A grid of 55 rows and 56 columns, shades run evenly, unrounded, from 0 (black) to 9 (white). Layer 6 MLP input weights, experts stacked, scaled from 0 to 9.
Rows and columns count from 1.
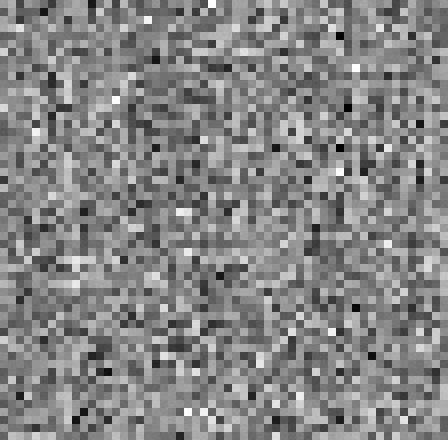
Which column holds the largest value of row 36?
10
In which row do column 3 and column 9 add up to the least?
3
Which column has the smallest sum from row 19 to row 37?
26
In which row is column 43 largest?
22
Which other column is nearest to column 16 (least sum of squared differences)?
2
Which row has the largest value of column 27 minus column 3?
1
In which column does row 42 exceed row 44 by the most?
37
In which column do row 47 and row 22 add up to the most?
30
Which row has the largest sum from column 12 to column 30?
52
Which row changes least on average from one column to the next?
24
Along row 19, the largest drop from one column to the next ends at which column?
43
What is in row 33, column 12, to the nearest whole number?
7
